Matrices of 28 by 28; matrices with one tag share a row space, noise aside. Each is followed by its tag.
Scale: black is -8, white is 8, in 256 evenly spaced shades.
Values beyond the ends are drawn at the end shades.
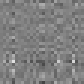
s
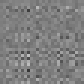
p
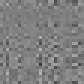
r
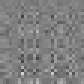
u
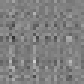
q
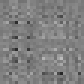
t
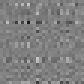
p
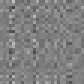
q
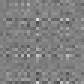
p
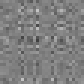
u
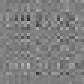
p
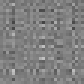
s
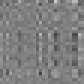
r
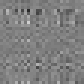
p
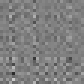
q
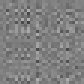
p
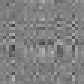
s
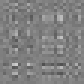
t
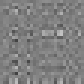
t
